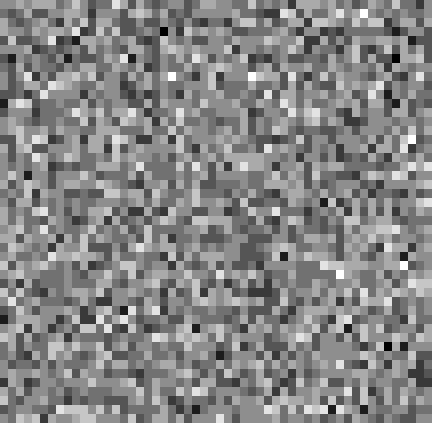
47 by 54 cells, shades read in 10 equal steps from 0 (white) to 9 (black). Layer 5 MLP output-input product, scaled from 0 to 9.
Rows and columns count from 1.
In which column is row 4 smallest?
10
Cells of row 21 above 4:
20
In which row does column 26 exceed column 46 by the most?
33
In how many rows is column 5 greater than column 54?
21
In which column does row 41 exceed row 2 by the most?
46
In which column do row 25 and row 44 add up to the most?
35
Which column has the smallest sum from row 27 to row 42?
24
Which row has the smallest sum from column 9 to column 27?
13
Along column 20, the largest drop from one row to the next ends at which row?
38
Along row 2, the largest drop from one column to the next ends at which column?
36
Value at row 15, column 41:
6
